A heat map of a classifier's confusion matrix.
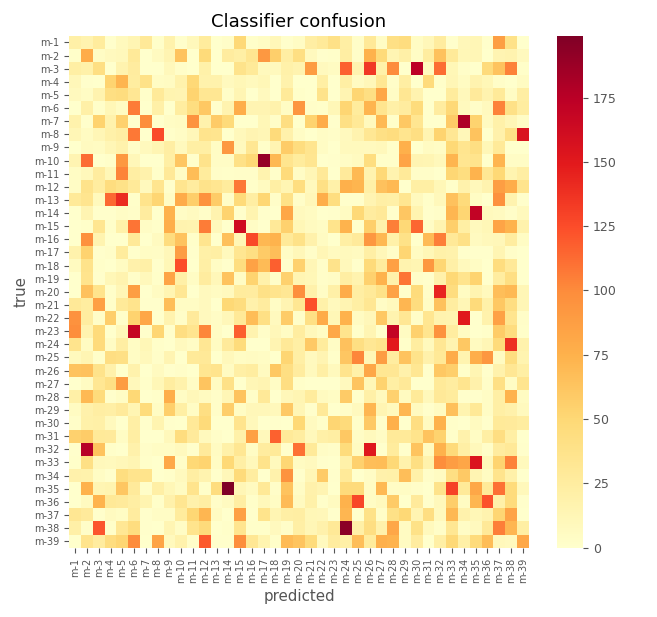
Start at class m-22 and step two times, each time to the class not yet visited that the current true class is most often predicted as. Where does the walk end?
m-19
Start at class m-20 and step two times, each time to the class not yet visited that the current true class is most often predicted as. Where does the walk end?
m-2
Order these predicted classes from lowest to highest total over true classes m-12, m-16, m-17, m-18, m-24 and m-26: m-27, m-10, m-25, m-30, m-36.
m-36, m-30, m-25, m-27, m-10
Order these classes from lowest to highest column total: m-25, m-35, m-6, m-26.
m-25, m-35, m-6, m-26
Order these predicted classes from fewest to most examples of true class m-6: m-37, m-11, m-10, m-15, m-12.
m-10, m-11, m-12, m-15, m-37
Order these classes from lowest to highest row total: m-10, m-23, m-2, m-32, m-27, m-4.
m-4, m-27, m-2, m-32, m-10, m-23
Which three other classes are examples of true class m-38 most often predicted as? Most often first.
m-24, m-3, m-37
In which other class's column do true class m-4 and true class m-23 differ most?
m-28
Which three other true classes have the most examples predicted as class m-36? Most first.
m-25, m-39, m-3
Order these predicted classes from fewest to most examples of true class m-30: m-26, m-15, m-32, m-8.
m-8, m-15, m-26, m-32
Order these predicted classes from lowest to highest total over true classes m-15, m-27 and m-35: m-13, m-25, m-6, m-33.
m-13, m-25, m-6, m-33
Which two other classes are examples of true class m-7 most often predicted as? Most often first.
m-34, m-11
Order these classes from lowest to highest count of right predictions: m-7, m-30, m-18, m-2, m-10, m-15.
m-30, m-10, m-2, m-7, m-18, m-15
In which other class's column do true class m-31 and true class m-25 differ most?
m-18
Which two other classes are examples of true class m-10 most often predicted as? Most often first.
m-17, m-2
